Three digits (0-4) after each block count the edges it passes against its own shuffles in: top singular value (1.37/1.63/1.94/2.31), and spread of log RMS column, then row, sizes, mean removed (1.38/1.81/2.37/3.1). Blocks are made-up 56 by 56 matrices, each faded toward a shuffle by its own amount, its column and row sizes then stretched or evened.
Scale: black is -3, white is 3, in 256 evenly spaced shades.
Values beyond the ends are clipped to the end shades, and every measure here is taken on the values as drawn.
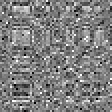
4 1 1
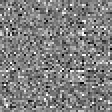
2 1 2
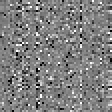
3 3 0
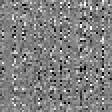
0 4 1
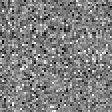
2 1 0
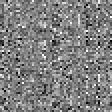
3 3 0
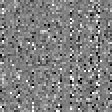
1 3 0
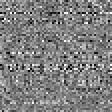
3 0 4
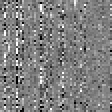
3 4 0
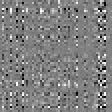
4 4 3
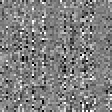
0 4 1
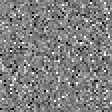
1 1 0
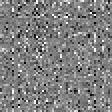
3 3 1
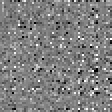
2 2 2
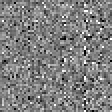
1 2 1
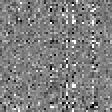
3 3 2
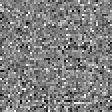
1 1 2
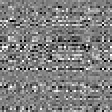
4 0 4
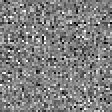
1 1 1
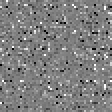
0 1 2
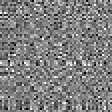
4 0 3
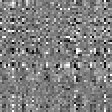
4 3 3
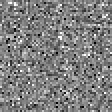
0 1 0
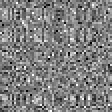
4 0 1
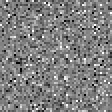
2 1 0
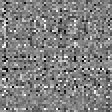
3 2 3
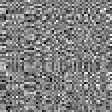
4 1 1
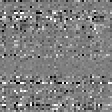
2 2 4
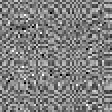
4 0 0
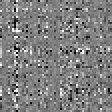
1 4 3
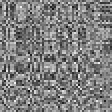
4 1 1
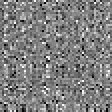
4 3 1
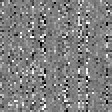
3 4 0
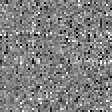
1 2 1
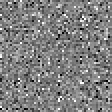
2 2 1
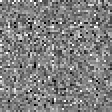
0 2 2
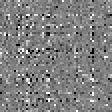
3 3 3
